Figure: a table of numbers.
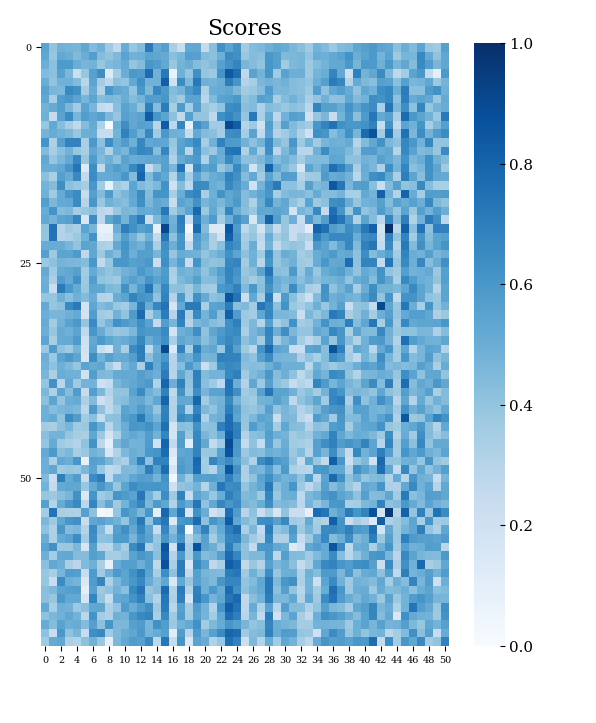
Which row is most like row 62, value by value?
68
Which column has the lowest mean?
16
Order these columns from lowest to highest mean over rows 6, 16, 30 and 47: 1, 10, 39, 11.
10, 1, 11, 39
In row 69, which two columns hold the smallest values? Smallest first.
8, 18
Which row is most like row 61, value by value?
52
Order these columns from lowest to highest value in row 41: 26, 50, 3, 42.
26, 50, 3, 42
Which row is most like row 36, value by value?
53
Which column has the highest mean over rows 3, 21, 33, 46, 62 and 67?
23
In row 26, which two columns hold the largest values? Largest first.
28, 23
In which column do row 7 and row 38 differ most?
5
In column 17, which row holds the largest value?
58
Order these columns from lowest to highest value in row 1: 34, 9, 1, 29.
1, 9, 34, 29
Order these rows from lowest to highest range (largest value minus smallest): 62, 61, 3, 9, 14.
61, 62, 14, 3, 9
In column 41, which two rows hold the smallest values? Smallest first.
55, 48
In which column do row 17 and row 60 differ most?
42
